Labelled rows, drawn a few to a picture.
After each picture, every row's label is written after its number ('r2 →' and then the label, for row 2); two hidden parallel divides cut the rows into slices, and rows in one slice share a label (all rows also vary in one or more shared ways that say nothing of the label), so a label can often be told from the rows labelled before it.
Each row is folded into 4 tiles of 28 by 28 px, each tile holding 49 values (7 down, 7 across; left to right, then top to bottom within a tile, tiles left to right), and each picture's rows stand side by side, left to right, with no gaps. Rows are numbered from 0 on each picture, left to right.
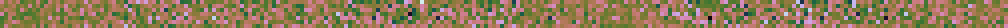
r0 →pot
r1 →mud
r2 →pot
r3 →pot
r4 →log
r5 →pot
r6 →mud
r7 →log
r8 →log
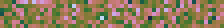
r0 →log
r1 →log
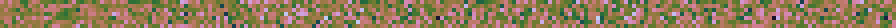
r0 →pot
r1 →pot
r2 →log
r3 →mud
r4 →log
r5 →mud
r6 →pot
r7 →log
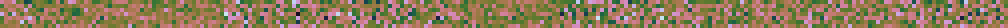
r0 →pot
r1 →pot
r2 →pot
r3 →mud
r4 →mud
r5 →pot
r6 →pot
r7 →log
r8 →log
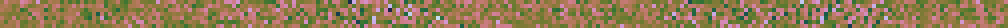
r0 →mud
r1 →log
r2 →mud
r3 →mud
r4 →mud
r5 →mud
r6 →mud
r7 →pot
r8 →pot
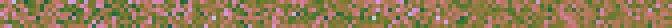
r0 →pot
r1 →log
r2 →mud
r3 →mud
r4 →mud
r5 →mud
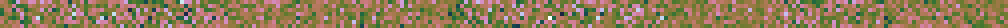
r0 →mud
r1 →pot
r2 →log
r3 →pot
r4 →mud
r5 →mud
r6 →log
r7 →log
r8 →log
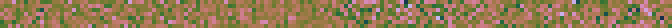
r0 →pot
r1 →mud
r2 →mud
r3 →mud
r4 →log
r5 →pot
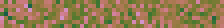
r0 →log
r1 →mud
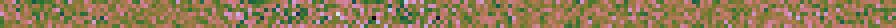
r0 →mud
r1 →pot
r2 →mud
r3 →mud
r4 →pot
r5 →log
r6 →pot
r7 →log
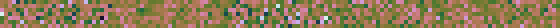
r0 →pot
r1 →pot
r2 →pot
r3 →log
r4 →pot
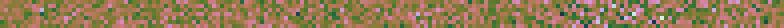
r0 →mud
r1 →pot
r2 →log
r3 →pot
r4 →pot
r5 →mud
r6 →pot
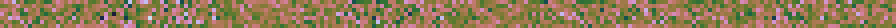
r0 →pot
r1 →pot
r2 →log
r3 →pot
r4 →log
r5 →pot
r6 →pot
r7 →mud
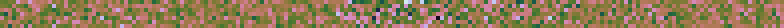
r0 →mud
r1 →pot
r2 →log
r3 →pot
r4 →log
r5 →pot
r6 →log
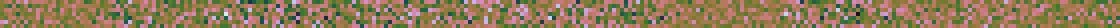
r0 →mud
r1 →pot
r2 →pot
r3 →mud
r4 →log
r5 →log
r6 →mud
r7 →mud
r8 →pot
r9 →log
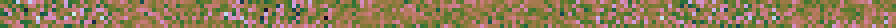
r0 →pot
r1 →log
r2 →pot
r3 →log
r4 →log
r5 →mud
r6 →pot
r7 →pot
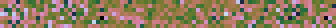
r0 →log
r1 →mud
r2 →pot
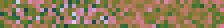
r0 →pot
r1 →log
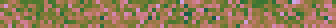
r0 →mud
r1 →mud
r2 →mud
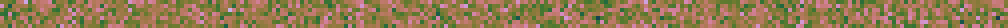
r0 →log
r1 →mud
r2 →pot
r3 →log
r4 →mud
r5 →pot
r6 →pot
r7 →pot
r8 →log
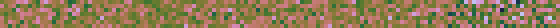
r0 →log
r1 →mud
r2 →pot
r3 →pot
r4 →mud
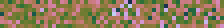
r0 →mud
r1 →log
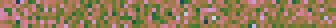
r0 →log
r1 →mud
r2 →mud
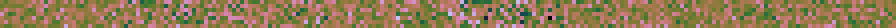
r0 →mud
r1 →log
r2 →mud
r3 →log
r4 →mud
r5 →pot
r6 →mud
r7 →log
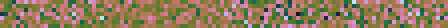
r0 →log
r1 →pot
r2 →log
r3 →pot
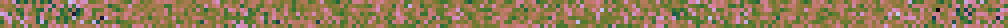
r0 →pot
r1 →log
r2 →pot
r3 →log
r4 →pot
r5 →pot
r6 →log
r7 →pot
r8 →pot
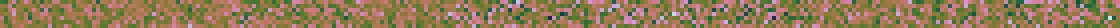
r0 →log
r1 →mud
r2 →pot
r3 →log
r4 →mud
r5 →pot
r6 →mud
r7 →mud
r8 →pot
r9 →log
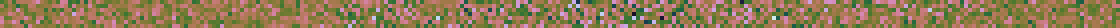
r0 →mud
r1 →log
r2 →mud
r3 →mud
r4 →mud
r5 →log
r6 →log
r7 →log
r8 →log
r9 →log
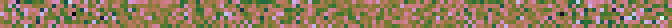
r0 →log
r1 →log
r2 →pot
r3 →mud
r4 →pot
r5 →pot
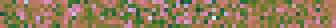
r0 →log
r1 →pot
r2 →mud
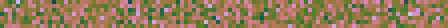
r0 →pot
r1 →log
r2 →log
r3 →pot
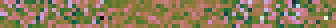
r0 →mud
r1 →mud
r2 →log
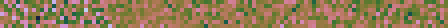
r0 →log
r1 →mud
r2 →pot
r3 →mud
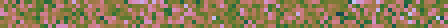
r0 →mud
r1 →log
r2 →log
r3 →log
